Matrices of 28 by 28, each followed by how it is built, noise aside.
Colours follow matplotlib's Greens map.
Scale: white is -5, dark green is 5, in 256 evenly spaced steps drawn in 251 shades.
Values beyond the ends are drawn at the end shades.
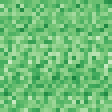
repeating columns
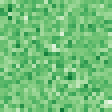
banded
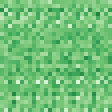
repeating columns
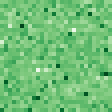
sparse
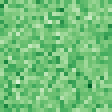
noise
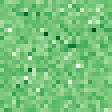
sparse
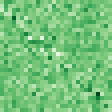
banded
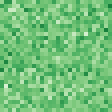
noise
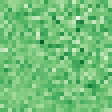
upper triangular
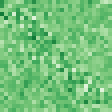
banded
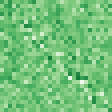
banded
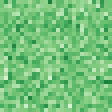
repeating columns
